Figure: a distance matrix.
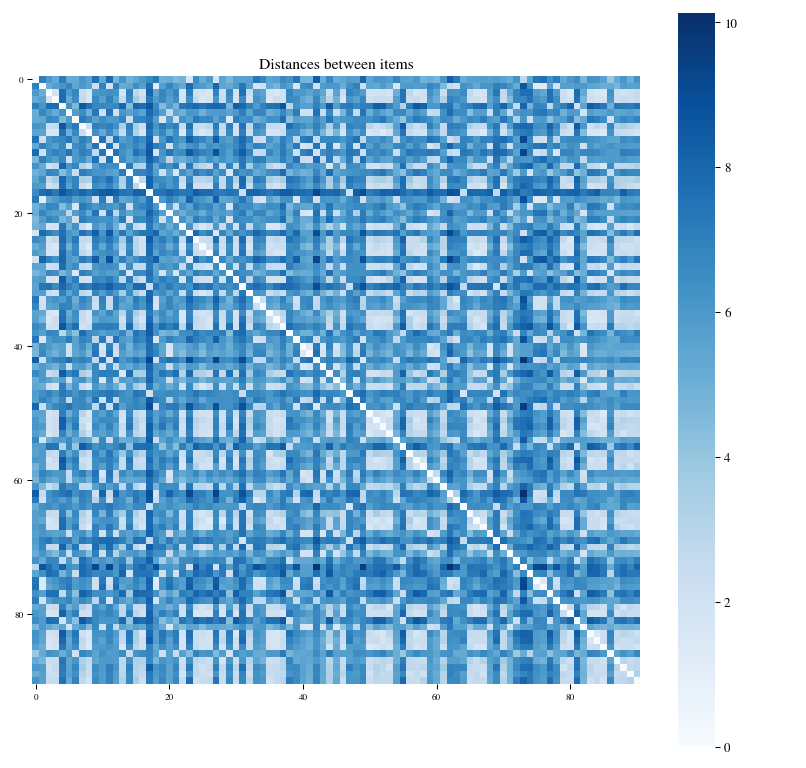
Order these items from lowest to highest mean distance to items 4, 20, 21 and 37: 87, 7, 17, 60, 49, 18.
60, 87, 7, 18, 49, 17
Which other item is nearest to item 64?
47
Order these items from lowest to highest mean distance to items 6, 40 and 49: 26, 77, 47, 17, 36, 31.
77, 36, 26, 47, 31, 17
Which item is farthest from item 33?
73
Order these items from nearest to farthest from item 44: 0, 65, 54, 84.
84, 65, 54, 0
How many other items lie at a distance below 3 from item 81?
5
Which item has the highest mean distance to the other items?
17
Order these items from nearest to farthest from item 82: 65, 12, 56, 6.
12, 65, 56, 6
